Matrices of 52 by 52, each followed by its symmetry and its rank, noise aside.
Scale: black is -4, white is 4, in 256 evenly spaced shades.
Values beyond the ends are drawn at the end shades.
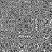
symmetric, rank eight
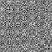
symmetric, rank six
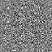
no symmetry, rank six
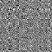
antisymmetric, rank six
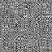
antisymmetric, rank eight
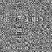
antisymmetric, rank eight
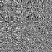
antisymmetric, rank eight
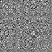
symmetric, rank six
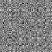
symmetric, rank eight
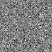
antisymmetric, rank eight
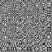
symmetric, rank six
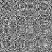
symmetric, rank seven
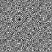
symmetric, rank eight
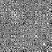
symmetric, rank six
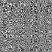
antisymmetric, rank eight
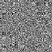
antisymmetric, rank eight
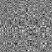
no symmetry, rank six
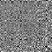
no symmetry, rank six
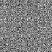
antisymmetric, rank six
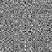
no symmetry, rank six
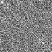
symmetric, rank eight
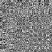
symmetric, rank eight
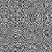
antisymmetric, rank six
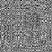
no symmetry, rank six
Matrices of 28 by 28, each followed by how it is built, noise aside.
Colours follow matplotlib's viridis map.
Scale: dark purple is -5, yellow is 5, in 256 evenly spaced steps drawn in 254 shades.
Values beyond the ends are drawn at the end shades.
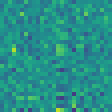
low rank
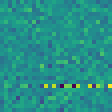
uneven rows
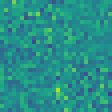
block diagonal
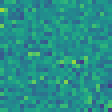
block diagonal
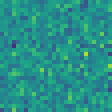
uneven columns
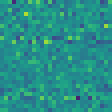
uneven rows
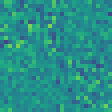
block diagonal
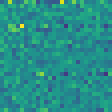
uneven rows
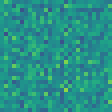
repeating rows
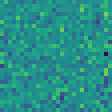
uneven columns
